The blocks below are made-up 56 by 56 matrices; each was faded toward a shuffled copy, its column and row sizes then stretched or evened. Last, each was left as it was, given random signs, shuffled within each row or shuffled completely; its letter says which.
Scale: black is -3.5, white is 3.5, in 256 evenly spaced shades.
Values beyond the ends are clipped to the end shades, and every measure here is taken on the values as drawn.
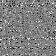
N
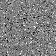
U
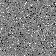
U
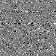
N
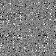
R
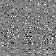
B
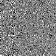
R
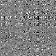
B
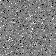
U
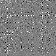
B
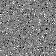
U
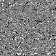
N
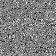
N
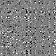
B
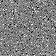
U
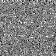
N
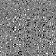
B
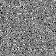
N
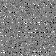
N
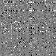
B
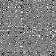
B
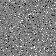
U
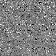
N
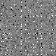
R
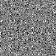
R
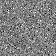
U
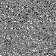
N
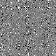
R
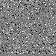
N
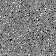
U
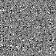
R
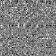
B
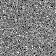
U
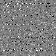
N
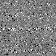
N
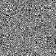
B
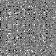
B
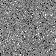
U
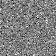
U
